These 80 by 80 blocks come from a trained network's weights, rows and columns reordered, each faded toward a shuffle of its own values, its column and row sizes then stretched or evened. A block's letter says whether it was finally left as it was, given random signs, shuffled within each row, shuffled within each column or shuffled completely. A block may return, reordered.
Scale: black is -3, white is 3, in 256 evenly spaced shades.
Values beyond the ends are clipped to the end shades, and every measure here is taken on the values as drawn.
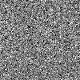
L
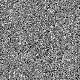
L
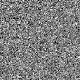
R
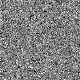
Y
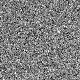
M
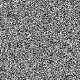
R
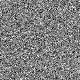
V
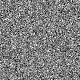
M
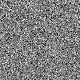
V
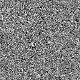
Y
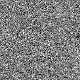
Y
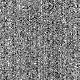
R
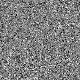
V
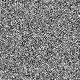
M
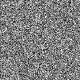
L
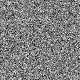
M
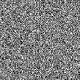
R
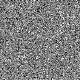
Y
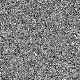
L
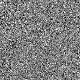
Y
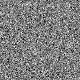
V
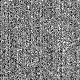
L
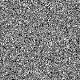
Y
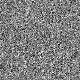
Y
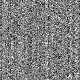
R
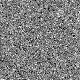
M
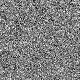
M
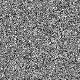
Y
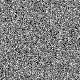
M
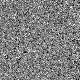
L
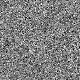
V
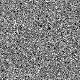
Y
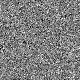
M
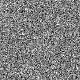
V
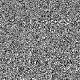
R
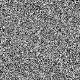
Y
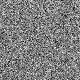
M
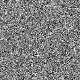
L
